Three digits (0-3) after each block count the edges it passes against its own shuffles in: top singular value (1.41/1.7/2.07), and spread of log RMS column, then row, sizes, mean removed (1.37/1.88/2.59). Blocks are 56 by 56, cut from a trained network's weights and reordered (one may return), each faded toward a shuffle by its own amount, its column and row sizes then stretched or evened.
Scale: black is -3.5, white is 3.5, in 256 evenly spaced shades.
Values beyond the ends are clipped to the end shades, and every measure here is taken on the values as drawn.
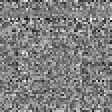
1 1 3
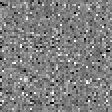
1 1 1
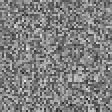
1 1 1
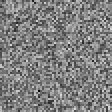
1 1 0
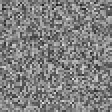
1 1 1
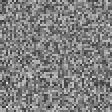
2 0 2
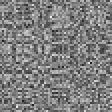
3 0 0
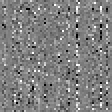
2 3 0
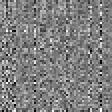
3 3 1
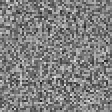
1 1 1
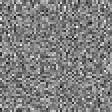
3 1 0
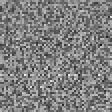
0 0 2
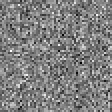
2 1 0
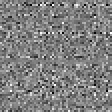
1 1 3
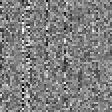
1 3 0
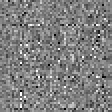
2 2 1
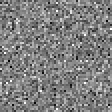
1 0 0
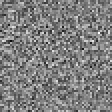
2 1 2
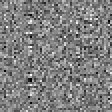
2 2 0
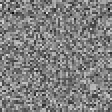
1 1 0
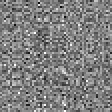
3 2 0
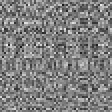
3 0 3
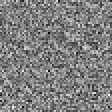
1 0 2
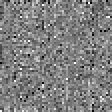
1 2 0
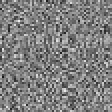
3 1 0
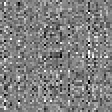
3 3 1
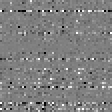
2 1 3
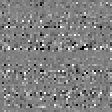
0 2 3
